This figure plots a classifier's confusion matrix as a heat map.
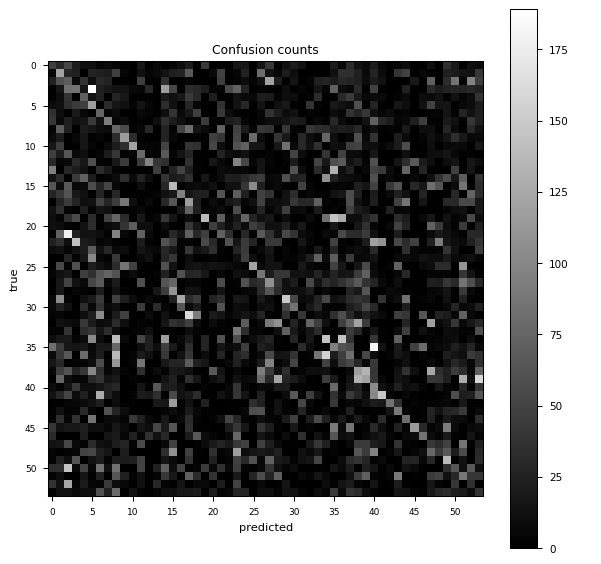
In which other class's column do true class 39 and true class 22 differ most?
3
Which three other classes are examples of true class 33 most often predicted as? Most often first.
23, 29, 53
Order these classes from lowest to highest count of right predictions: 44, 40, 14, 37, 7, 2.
14, 37, 2, 44, 7, 40
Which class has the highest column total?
8
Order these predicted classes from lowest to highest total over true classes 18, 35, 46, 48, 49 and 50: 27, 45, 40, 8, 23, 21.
21, 45, 27, 8, 40, 23
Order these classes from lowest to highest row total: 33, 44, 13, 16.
33, 44, 13, 16
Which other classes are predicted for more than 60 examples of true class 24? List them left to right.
5, 33, 35
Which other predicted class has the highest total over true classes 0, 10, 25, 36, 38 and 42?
39
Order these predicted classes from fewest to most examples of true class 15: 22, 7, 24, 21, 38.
21, 22, 38, 24, 7
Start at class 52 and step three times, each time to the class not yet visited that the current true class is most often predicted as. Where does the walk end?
51
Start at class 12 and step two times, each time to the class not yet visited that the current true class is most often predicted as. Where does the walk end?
5
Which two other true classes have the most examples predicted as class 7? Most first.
26, 43
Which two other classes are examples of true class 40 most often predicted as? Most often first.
35, 13
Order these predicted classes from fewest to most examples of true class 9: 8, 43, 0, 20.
0, 43, 8, 20
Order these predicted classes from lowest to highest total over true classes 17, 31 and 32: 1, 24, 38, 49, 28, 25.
25, 1, 49, 24, 28, 38
